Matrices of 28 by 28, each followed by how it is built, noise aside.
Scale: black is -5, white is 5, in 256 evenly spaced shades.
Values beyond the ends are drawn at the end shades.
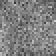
smooth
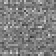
blocks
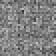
blocks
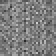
repeating rows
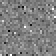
sparse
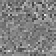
uneven rows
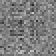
low rank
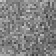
smooth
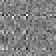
low rank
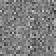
low rank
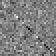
diagonal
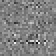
low rank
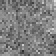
smooth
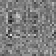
low rank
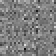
low rank
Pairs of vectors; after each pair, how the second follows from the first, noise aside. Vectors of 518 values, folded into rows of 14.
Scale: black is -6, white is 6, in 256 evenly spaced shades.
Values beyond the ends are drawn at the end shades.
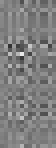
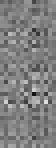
reversed, negated.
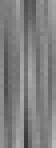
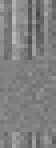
wrapped around, negated, partly zeroed.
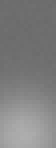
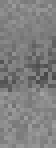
wrapped around, negated, partly zeroed.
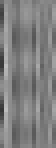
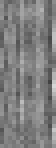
reversed, negated.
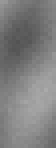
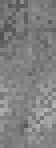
wrapped around, negated, partly zeroed.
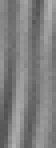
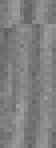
wrapped around, negated, shrunk.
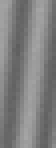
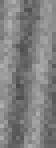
reversed, negated.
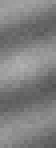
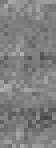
wrapped around, negated, partly zeroed.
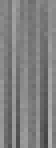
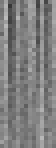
reversed.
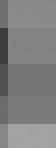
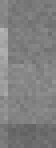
negated, shrunk.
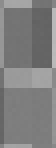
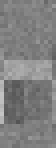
reversed, partly zeroed.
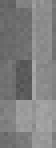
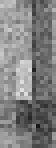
negated, scaled up.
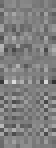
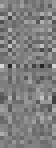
reversed, negated.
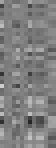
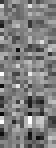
negated, scaled up.
